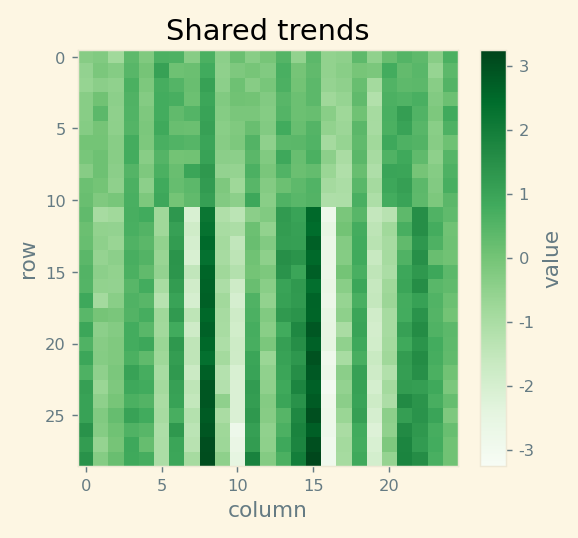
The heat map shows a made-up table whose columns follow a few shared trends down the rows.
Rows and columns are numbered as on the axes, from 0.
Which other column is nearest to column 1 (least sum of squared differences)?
12
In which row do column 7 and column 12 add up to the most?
8
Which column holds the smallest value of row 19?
16
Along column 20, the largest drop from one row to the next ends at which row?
11
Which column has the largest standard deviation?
15
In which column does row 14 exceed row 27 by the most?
10
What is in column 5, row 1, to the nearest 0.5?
1
